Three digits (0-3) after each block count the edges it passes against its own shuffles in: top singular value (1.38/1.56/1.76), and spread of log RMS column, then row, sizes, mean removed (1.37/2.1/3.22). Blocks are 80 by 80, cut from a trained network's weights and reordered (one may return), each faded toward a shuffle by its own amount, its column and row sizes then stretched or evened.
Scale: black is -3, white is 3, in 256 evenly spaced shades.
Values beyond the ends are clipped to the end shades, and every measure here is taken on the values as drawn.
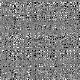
0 2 3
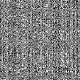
3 1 2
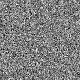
0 0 0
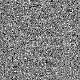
0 1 0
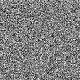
3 0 0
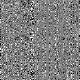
1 3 1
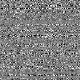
3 0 3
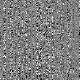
0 3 1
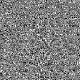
3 1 2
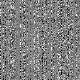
0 3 0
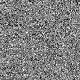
0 0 1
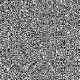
3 2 0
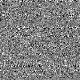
1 0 2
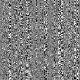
2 3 0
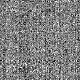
2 0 2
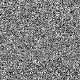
0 1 1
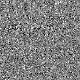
0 1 1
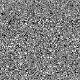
2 1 2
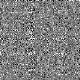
2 2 2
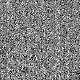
0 1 1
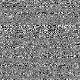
1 0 3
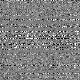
1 0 3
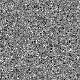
0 1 0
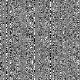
1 3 0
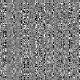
3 3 1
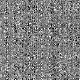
2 2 2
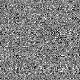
3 0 2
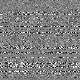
2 0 3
